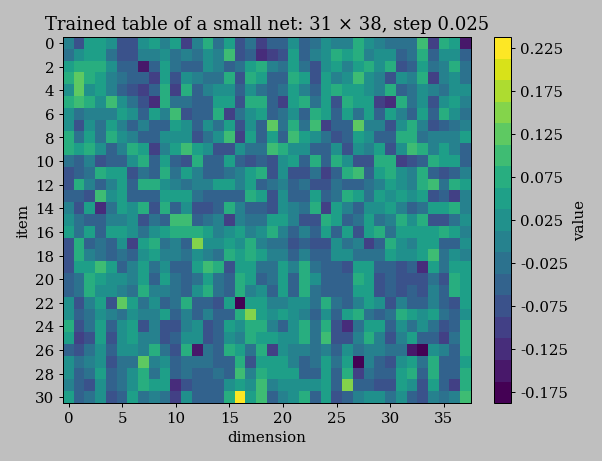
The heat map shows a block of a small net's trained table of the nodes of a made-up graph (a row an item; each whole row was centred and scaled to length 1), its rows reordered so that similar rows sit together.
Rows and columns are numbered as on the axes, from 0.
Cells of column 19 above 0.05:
3
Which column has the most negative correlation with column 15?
20
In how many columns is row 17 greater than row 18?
9
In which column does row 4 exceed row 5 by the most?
30
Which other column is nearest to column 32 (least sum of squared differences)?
19
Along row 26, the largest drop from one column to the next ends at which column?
12
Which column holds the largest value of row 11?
27
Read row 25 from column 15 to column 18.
0.025 0 0.075 0.05
